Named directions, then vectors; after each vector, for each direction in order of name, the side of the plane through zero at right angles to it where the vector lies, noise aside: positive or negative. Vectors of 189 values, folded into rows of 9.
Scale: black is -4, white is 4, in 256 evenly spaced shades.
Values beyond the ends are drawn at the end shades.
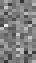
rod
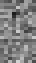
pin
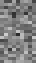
positive, negative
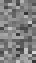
positive, negative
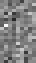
positive, positive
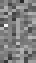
positive, positive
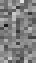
negative, negative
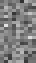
positive, positive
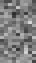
positive, negative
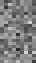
positive, negative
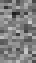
positive, negative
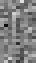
negative, negative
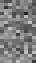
positive, negative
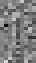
negative, negative
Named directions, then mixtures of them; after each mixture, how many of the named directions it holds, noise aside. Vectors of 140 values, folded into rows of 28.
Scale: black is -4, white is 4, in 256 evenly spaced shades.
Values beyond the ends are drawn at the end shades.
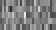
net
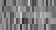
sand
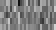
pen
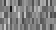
three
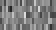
one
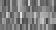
two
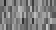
two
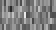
one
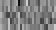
two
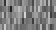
three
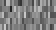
three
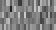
two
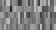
two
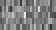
one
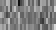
one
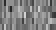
two
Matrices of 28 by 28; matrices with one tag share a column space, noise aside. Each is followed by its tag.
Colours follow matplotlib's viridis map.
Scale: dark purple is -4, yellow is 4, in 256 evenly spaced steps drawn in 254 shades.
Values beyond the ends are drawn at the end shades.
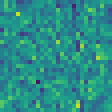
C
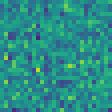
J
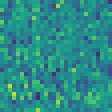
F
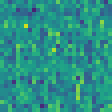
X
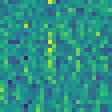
X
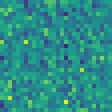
C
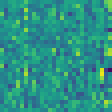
F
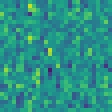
F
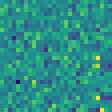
J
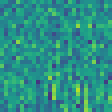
X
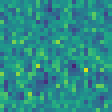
F
